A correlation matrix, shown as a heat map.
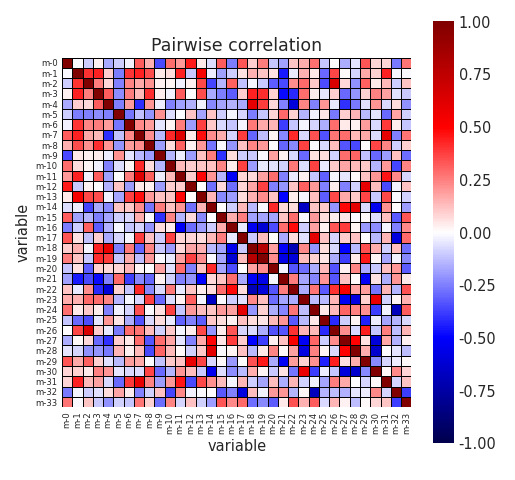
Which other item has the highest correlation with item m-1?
m-13
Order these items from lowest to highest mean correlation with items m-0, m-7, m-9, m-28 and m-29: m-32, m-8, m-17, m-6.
m-32, m-8, m-6, m-17
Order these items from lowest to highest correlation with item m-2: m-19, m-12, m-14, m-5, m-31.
m-14, m-5, m-19, m-12, m-31
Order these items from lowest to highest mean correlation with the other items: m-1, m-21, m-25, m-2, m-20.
m-21, m-25, m-20, m-2, m-1
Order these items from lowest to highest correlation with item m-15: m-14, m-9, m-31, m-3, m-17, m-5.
m-9, m-3, m-5, m-14, m-31, m-17
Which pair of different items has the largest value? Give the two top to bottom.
m-18, m-19
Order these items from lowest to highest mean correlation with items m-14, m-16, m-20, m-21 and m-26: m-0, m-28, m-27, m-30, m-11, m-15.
m-30, m-0, m-11, m-15, m-28, m-27
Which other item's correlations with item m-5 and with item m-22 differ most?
m-26
